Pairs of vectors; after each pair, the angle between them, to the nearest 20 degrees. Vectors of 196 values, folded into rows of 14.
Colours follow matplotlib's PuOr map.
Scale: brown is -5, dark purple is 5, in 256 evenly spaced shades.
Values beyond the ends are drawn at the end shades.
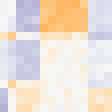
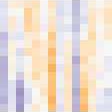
100 degrees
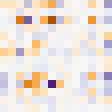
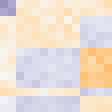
100 degrees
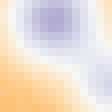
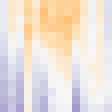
140 degrees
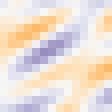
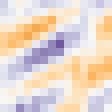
20 degrees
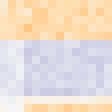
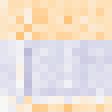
20 degrees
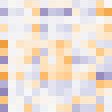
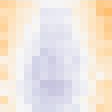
80 degrees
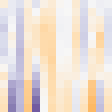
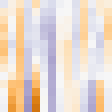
160 degrees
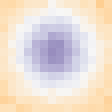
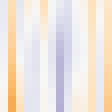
60 degrees
